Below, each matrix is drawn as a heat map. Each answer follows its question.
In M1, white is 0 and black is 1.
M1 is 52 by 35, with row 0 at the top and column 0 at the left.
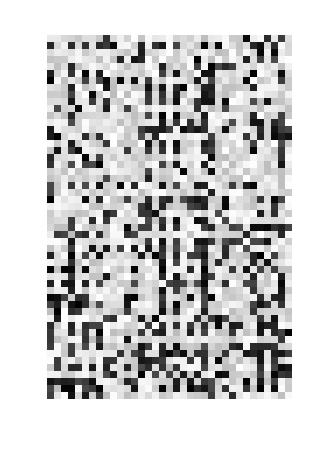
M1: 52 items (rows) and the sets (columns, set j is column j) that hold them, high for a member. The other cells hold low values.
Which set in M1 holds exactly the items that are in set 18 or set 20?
22
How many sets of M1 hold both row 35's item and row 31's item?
9
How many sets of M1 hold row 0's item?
4
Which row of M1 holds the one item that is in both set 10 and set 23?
6
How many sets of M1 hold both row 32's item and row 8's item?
4
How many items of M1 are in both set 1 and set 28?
3
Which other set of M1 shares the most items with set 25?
21
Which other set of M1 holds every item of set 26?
3
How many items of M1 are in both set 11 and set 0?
5
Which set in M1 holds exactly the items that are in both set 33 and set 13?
34
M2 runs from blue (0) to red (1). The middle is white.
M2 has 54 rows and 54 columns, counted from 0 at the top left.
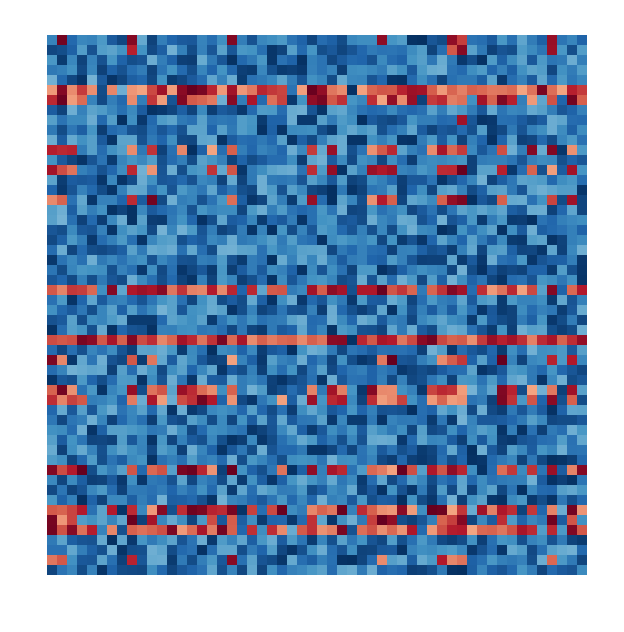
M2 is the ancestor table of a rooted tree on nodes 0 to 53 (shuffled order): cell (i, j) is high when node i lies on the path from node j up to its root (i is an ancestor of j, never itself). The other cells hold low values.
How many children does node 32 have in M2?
4
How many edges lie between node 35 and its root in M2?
8
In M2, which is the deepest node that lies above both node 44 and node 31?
47
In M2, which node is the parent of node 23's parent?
43
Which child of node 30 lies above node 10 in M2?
5
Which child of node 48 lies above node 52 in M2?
16
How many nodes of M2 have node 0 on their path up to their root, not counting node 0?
7
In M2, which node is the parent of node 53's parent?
6
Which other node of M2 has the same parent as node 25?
42
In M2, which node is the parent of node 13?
11
